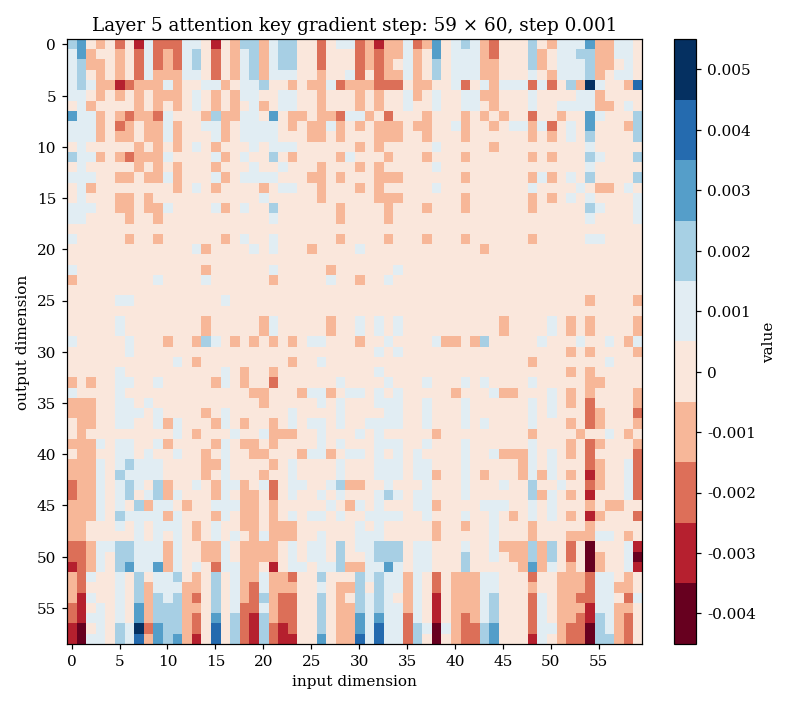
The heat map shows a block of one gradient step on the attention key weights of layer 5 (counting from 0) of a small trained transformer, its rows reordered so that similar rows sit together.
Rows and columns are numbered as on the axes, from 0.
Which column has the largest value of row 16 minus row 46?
54
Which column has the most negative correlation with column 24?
29
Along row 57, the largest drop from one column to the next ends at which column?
8
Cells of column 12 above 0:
4
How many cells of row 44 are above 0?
19
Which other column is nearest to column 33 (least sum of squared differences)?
6
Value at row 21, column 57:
0
